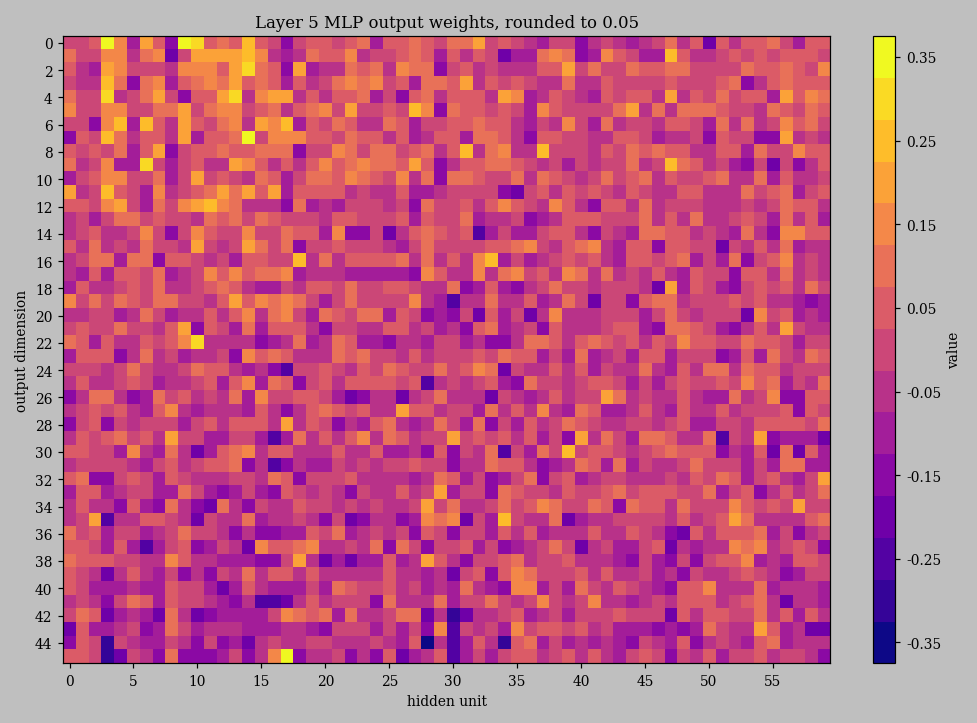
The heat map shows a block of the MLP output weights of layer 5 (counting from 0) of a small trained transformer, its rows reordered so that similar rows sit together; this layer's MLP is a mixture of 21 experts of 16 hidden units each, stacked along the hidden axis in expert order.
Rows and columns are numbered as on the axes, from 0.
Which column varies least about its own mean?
1
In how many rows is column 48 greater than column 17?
22
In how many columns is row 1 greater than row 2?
25
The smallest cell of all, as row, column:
44, 28
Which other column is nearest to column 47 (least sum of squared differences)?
6
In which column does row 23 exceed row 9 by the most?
55
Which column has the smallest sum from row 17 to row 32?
57
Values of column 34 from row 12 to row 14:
0.15 -0.05 0
